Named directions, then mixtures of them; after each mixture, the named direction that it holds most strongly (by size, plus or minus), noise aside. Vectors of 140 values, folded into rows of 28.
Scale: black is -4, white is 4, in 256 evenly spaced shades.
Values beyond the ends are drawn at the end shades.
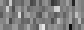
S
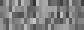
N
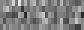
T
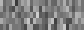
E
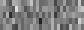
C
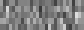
E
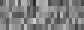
N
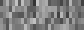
N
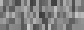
E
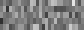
S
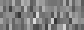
E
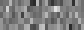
S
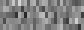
T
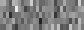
C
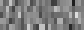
S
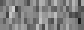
C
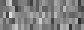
C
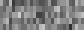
S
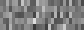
N
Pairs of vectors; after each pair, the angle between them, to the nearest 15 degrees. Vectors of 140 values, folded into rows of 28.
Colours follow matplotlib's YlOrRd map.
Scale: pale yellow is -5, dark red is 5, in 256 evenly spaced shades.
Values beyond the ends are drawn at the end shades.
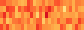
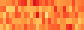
150 degrees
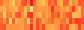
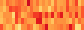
90 degrees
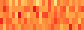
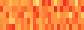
60 degrees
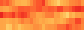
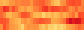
75 degrees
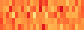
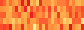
90 degrees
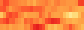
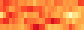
15 degrees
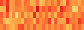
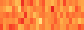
105 degrees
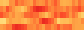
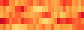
165 degrees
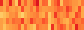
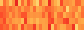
150 degrees
